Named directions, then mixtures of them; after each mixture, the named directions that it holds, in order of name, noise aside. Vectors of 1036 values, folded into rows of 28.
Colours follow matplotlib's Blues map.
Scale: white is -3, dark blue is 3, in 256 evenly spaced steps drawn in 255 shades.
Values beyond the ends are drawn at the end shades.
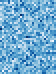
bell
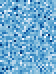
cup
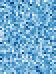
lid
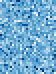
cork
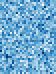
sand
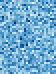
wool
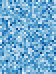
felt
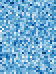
lid, sand.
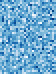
felt, lid, wool.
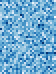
bell, felt, sand.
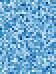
bell, wool.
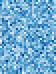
felt.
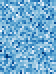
sand.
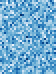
bell, felt.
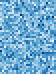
bell, sand.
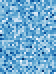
cork, sand.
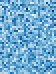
bell, lid, wool.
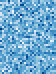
bell.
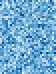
bell, felt.
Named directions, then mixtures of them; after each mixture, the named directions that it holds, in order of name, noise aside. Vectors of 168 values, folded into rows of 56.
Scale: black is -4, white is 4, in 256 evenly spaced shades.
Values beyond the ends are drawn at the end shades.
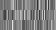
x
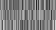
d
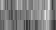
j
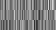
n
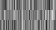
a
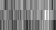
a, j.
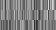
n.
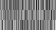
d.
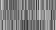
d, j.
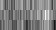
a, j.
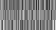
d.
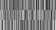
d.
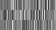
x.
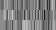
j, x.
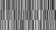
n.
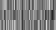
a.
